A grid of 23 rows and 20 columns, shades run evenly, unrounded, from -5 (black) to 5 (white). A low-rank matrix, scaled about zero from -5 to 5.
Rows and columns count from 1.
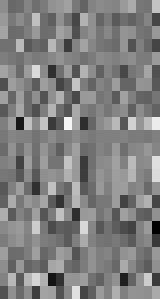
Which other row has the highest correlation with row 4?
9
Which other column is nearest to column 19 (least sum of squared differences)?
2
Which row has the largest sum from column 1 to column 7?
22
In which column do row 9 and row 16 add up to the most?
10
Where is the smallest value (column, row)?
20, 18
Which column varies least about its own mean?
14
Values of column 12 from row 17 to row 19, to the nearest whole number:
1 0 0
